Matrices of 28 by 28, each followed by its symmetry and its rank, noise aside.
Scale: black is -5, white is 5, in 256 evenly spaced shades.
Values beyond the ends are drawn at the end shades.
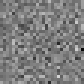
no symmetry, rank six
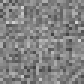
symmetric, rank eight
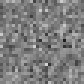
no symmetry, rank six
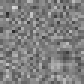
antisymmetric, rank six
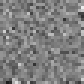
antisymmetric, rank six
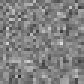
no symmetry, rank eight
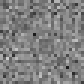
symmetric, rank seven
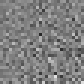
no symmetry, rank seven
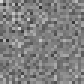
symmetric, rank seven
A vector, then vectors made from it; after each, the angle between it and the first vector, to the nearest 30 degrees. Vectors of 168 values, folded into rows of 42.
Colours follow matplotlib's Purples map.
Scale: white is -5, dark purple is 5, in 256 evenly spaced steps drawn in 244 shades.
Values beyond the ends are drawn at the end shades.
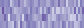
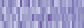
90 degrees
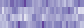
120 degrees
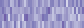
30 degrees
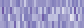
30 degrees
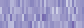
60 degrees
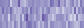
30 degrees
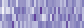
120 degrees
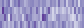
30 degrees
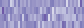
30 degrees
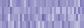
30 degrees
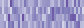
150 degrees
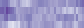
60 degrees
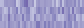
120 degrees
